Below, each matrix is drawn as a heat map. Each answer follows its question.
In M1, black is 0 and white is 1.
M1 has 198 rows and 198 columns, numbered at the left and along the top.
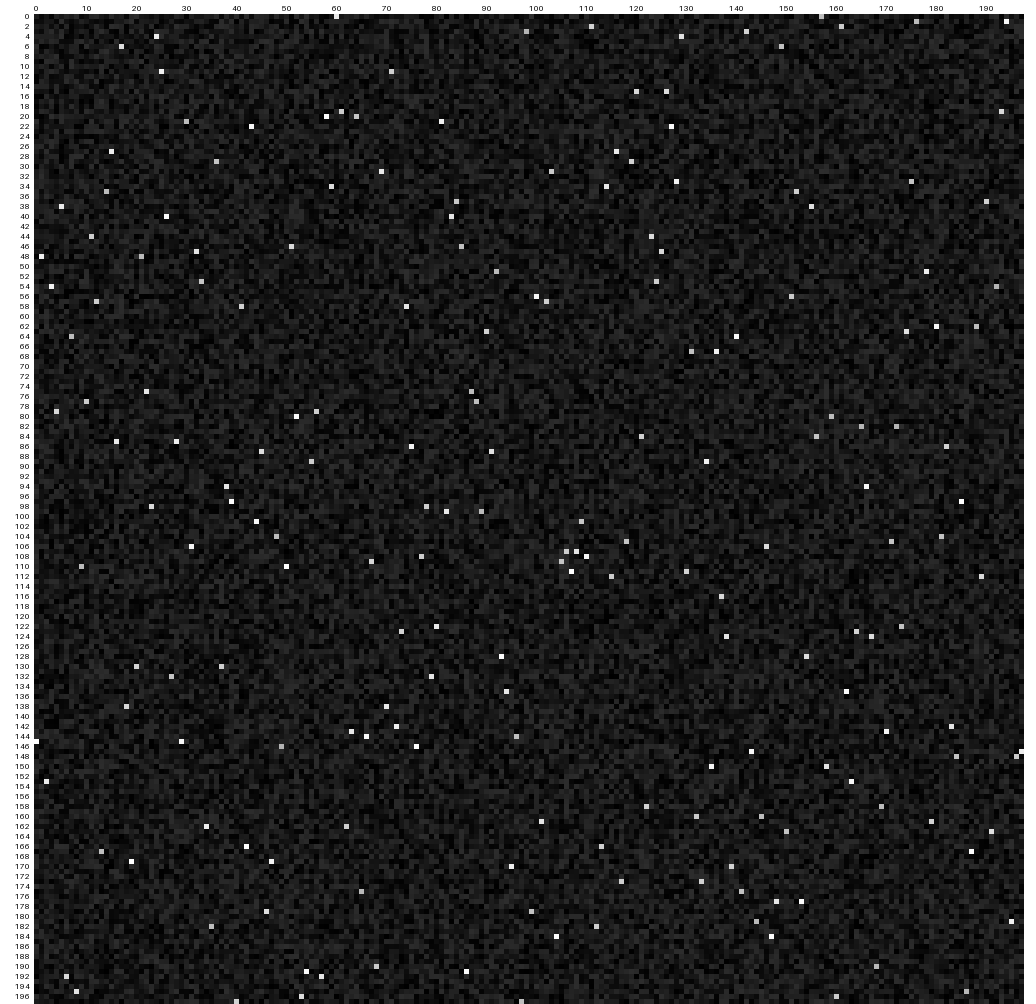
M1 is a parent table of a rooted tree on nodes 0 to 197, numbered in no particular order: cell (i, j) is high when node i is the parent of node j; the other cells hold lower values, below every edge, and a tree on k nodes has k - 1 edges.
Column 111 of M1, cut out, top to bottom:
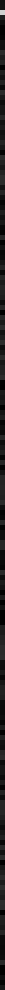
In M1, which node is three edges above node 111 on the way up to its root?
177
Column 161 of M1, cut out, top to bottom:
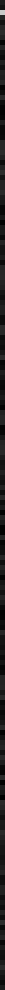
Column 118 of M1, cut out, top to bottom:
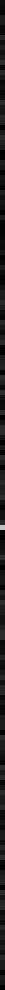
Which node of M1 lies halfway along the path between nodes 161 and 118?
109
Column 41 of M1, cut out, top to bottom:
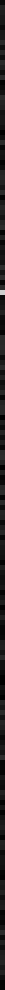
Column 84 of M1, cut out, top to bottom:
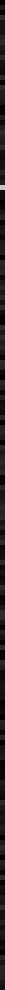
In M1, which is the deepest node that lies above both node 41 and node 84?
130
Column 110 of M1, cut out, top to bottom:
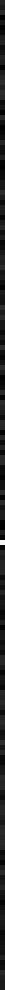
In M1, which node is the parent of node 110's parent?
107
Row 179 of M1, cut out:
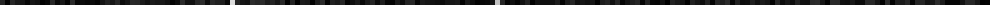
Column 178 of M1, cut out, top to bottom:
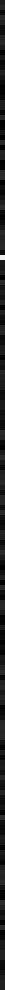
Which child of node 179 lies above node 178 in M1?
46
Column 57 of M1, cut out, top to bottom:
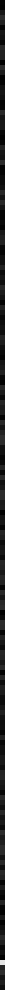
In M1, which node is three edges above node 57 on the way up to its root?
191
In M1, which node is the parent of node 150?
163
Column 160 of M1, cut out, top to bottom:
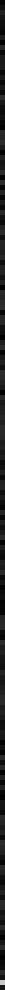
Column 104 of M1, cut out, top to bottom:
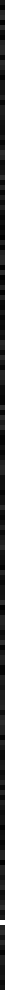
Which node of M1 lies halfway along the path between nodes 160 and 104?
148
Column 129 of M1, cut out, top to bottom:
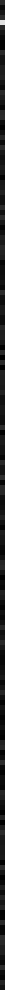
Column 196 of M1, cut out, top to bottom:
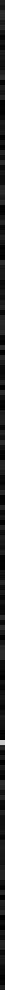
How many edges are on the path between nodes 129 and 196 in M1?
5
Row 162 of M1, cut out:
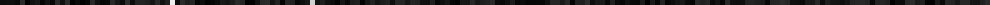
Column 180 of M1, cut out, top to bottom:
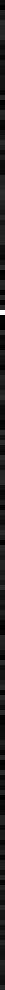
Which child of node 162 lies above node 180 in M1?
62
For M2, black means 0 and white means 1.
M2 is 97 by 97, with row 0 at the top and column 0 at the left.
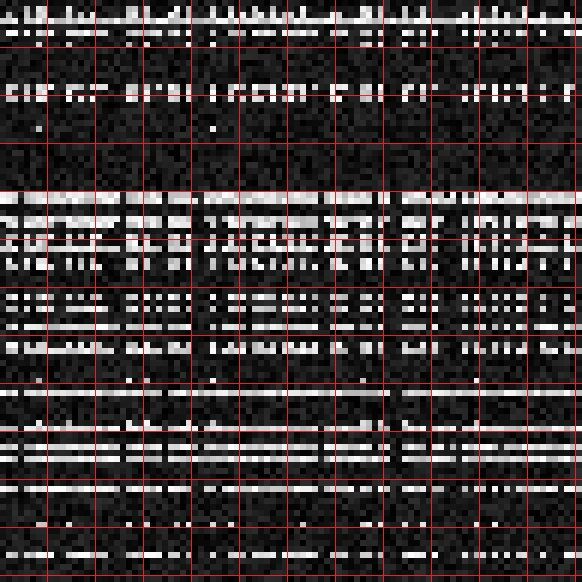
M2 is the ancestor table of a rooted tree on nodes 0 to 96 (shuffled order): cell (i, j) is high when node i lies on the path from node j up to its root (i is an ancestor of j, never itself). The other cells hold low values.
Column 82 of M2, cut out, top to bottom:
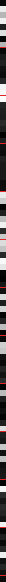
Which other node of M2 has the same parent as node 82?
70
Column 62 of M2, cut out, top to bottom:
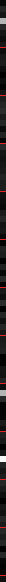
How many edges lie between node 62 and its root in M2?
3
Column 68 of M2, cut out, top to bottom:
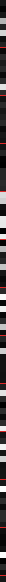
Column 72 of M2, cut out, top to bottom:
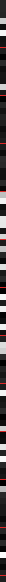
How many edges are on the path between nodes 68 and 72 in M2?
3
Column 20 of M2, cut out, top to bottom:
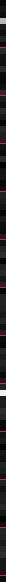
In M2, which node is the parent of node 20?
65
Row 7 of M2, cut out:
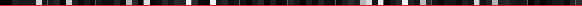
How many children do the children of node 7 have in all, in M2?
5
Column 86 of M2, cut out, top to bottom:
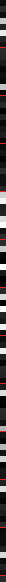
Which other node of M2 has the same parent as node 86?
39
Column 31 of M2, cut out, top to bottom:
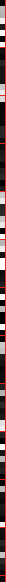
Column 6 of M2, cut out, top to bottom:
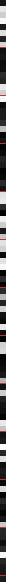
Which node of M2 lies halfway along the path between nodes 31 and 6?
63
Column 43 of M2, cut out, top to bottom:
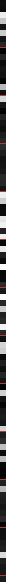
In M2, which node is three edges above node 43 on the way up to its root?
57
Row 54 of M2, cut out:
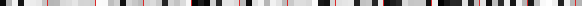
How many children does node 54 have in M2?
4
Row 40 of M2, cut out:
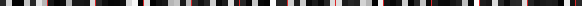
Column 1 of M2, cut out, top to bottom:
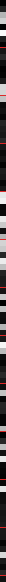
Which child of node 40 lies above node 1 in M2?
15
